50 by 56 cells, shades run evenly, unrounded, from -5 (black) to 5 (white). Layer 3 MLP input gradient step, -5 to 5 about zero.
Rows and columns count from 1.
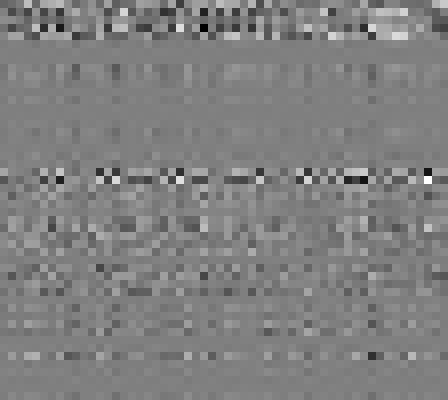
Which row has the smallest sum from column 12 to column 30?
2
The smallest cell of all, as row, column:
4, 26
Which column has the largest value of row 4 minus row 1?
23
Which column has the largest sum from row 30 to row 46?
5
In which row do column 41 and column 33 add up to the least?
22
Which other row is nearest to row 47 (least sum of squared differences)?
38
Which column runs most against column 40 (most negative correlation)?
54
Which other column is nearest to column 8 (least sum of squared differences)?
6
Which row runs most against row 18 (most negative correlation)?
7
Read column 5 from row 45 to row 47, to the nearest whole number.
2 0 0
